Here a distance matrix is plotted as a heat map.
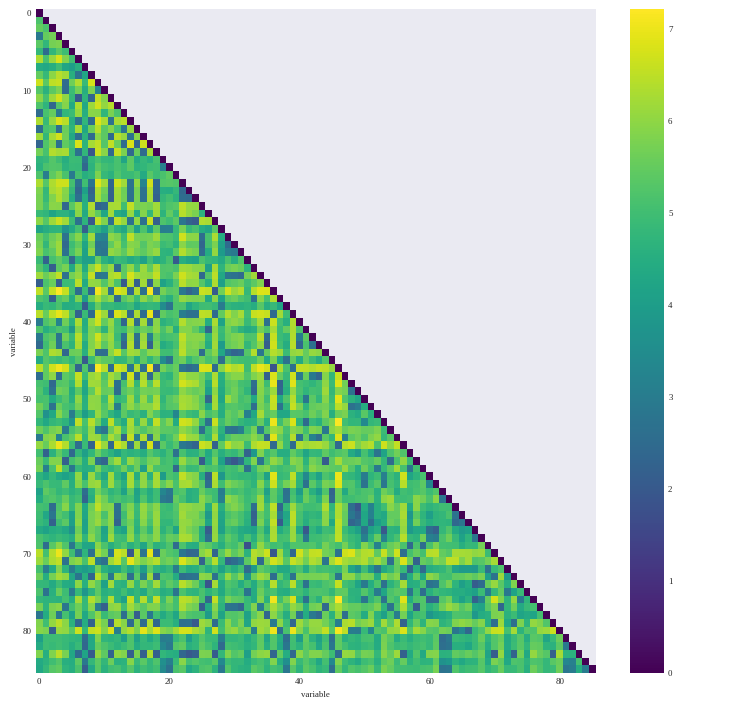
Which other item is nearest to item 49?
64
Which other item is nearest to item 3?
35
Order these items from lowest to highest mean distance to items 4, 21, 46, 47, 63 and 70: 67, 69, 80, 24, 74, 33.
24, 69, 67, 74, 33, 80
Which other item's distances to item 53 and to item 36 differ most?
46
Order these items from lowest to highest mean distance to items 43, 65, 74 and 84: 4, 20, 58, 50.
50, 20, 4, 58
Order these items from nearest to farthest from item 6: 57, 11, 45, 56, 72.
11, 56, 72, 57, 45
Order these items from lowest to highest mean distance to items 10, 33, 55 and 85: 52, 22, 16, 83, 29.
29, 52, 83, 16, 22
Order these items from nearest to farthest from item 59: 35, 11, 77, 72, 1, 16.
72, 1, 16, 11, 77, 35
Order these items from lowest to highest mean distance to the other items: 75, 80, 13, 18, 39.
75, 13, 18, 39, 80
